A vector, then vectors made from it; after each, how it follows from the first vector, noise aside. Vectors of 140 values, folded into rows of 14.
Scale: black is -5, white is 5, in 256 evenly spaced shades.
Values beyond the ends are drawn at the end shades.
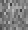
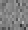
wrapped around, negated, partly zeroed.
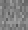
reversed, shrunk.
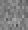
reversed, shrunk.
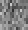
negated.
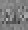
reversed, negated, partly zeroed.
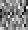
wrapped around, negated, scaled up.
